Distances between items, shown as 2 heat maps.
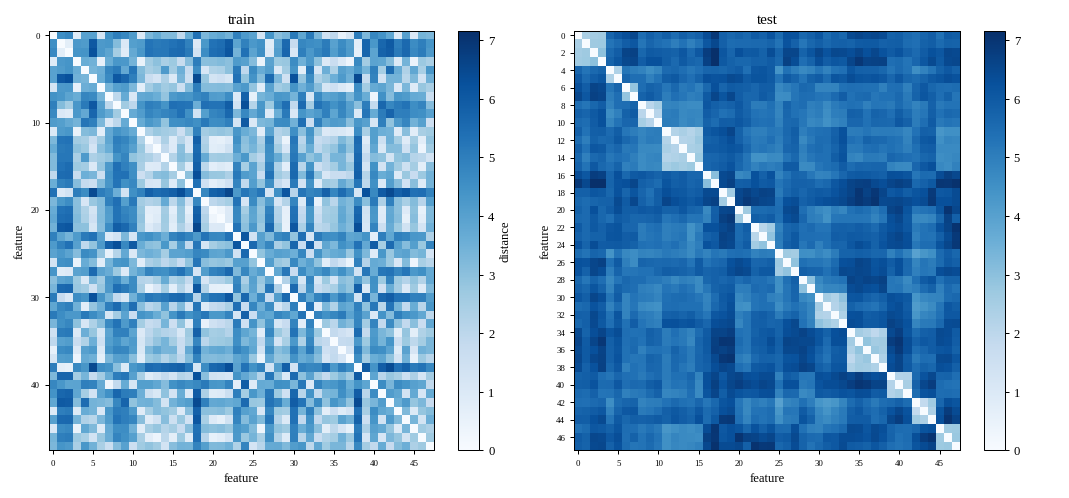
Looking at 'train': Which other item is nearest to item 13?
46
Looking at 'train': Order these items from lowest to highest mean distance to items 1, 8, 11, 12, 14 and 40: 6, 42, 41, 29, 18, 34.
6, 34, 29, 42, 41, 18
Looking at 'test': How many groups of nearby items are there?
16
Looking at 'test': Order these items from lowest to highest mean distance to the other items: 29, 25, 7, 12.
25, 12, 29, 7
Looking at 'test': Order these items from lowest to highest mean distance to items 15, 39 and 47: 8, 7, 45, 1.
45, 8, 7, 1
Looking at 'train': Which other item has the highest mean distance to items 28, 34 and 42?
18
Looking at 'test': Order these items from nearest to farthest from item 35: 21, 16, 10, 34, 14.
34, 14, 21, 10, 16
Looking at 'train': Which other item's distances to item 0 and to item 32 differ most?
36
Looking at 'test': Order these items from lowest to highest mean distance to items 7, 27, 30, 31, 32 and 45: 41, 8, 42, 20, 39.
42, 8, 20, 41, 39
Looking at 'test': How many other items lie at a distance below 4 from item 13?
4
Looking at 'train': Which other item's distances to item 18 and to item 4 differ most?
31
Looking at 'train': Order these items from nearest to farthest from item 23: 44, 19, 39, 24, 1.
1, 39, 44, 19, 24
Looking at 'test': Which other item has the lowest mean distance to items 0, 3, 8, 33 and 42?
1
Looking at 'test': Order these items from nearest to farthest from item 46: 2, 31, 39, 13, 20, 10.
13, 10, 39, 31, 2, 20
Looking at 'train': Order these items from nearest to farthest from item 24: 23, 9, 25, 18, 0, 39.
39, 0, 9, 18, 25, 23
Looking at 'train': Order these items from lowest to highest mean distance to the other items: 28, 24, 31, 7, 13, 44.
13, 28, 44, 31, 7, 24
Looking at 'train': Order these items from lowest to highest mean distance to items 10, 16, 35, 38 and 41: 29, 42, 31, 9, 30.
29, 31, 9, 30, 42
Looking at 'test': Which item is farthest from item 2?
17
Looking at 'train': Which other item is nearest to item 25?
7
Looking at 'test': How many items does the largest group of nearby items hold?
5
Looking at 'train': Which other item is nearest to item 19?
33
